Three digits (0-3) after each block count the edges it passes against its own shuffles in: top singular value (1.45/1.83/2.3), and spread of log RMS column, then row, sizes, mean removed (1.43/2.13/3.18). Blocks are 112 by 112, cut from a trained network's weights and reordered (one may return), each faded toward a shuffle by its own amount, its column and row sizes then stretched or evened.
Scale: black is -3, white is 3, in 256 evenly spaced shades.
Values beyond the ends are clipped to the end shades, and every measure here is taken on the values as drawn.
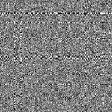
3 1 2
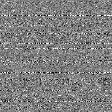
2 0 3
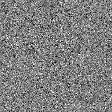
0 1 0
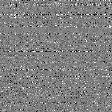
1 1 3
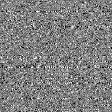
2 0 2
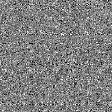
2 1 2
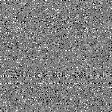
1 1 2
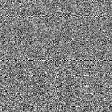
3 0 2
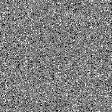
0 2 1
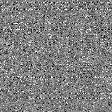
2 0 2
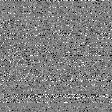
1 0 3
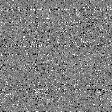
1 1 2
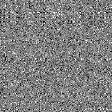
2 1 2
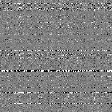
3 2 3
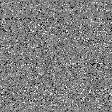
0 0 2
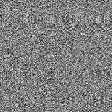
3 0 0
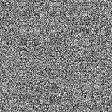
3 0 0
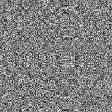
3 0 2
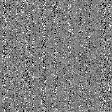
0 3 0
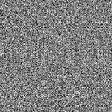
3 0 1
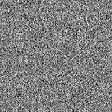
2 0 1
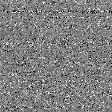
0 0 2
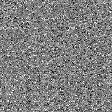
2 0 1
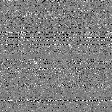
2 0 3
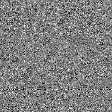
1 1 2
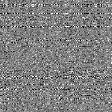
3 1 3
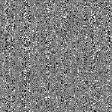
0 3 1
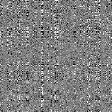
3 3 2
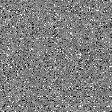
1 1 2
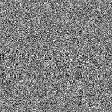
2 0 1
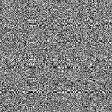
3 1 2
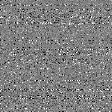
0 1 3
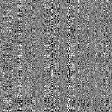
3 3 1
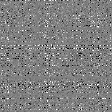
0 2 3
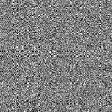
3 2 1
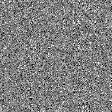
0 2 0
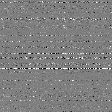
3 0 3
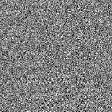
2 1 1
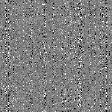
1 3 1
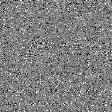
0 0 2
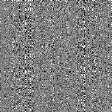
2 3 1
